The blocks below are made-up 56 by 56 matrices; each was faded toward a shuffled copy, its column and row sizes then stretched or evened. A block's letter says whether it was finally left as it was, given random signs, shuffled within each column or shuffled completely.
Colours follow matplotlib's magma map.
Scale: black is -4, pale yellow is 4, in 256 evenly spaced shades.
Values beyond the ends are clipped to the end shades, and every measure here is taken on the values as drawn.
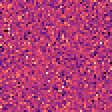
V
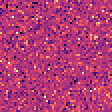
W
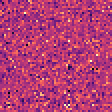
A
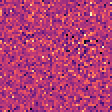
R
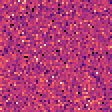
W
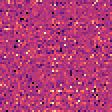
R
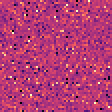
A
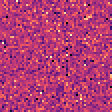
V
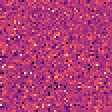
A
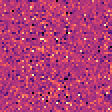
A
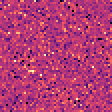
W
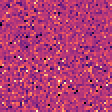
A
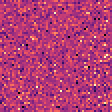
V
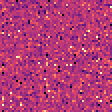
V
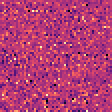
R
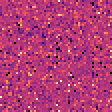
V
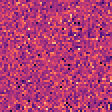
A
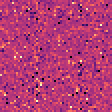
V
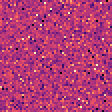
W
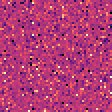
V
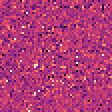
A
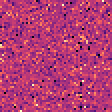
V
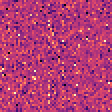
V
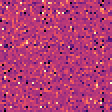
A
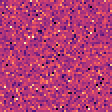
W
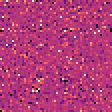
R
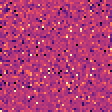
A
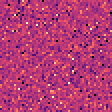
W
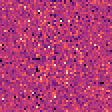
V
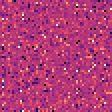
V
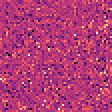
V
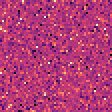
W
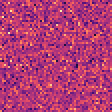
A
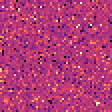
W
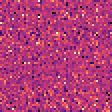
A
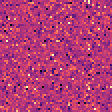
R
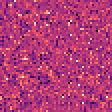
R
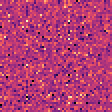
A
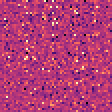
R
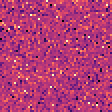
W
